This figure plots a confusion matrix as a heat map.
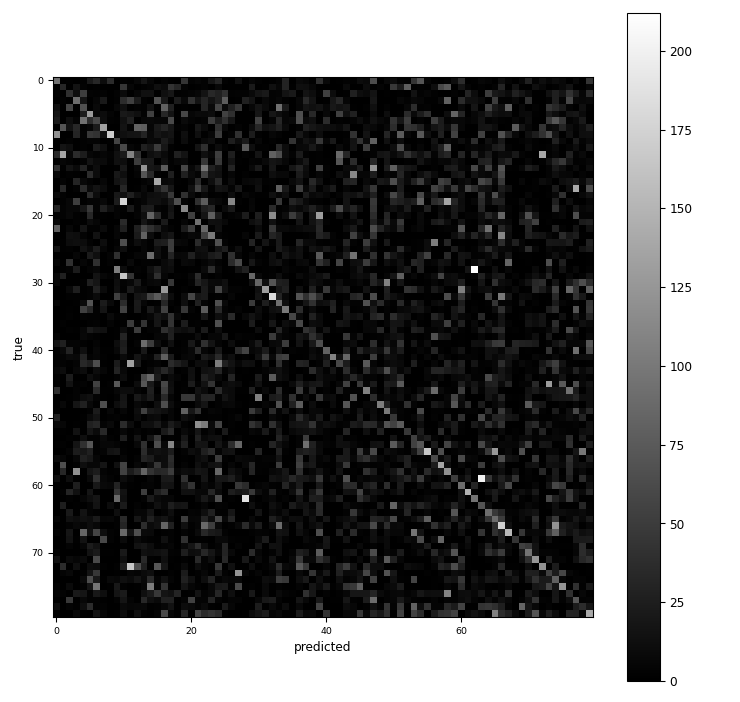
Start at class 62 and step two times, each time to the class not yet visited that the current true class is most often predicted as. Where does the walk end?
9
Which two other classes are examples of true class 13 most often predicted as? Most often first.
47, 22
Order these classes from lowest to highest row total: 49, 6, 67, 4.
49, 4, 6, 67
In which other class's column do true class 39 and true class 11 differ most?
72
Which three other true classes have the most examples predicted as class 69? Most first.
78, 55, 67
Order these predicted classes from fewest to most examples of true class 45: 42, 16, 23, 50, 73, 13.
42, 50, 23, 16, 13, 73
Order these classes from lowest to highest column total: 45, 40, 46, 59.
40, 45, 46, 59
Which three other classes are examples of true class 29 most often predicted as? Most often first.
10, 51, 57
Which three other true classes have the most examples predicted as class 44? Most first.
14, 26, 47
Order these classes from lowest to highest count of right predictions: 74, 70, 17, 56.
17, 56, 74, 70
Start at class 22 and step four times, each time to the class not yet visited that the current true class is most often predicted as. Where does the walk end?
50
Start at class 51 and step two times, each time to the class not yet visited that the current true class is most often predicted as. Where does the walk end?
71
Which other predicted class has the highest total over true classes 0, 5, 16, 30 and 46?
77
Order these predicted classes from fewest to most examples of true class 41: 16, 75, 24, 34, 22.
75, 22, 24, 34, 16
